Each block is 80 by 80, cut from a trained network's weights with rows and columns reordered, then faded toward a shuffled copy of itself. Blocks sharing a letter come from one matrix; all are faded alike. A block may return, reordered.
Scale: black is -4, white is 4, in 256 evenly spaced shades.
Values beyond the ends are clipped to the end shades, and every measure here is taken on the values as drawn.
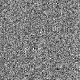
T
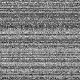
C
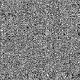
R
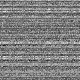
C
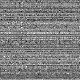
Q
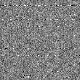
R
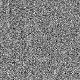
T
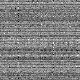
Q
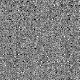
R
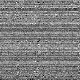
Q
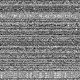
C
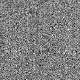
R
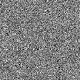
T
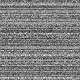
C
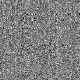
R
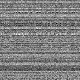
C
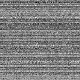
C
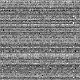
Q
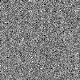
R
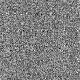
T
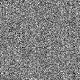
T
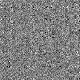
R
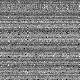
Q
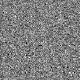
R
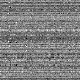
Q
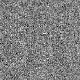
R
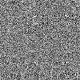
T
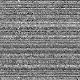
Q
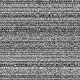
C
